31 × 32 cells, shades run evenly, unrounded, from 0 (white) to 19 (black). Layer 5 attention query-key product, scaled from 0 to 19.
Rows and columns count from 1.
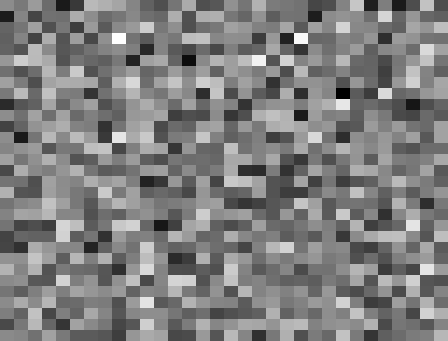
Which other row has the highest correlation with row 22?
26
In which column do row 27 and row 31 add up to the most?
27
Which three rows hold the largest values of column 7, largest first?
23, 9, 4
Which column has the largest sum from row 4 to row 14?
8
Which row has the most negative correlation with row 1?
12
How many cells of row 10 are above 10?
16
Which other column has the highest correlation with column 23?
11
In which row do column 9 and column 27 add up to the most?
31
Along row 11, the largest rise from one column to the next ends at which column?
22
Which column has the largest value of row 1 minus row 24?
6
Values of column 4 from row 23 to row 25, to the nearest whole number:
8 7 13
